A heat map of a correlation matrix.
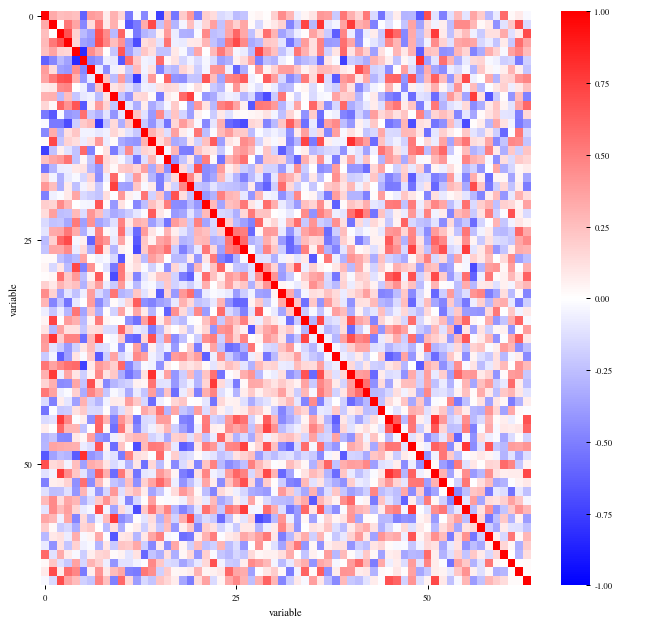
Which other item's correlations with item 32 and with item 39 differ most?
3
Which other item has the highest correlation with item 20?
17
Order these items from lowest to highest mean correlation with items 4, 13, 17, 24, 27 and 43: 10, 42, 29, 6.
42, 6, 29, 10
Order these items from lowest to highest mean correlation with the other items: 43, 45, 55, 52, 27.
43, 27, 52, 45, 55
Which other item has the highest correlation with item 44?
15
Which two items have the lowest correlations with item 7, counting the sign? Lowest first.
12, 38
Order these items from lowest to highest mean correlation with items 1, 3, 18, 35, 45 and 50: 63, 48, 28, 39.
28, 48, 63, 39
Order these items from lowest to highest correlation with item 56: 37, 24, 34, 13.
24, 13, 34, 37
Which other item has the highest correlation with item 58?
48
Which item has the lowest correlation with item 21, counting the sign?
38
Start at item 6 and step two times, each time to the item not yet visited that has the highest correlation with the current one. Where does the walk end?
22
